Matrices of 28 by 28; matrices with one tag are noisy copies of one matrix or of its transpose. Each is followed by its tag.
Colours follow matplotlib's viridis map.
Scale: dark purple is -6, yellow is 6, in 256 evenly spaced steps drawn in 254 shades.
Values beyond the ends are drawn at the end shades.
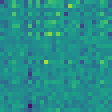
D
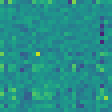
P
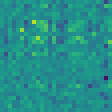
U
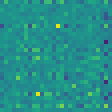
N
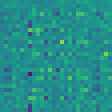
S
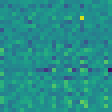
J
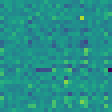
J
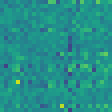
J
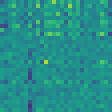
D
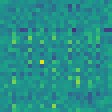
S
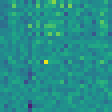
D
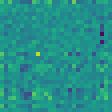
P
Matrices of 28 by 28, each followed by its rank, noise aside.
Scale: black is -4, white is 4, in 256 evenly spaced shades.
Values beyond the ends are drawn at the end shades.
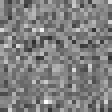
seven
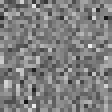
seven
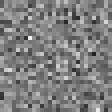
six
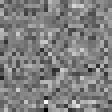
seven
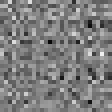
four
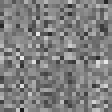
four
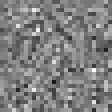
eight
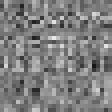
four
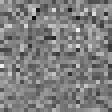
six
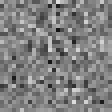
seven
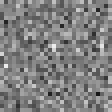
eight
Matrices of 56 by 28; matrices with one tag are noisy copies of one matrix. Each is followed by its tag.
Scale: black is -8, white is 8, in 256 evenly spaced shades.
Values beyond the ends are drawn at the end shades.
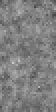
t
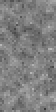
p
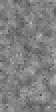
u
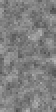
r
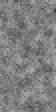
u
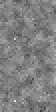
u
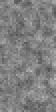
u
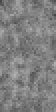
t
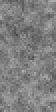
p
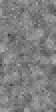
r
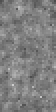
t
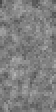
t
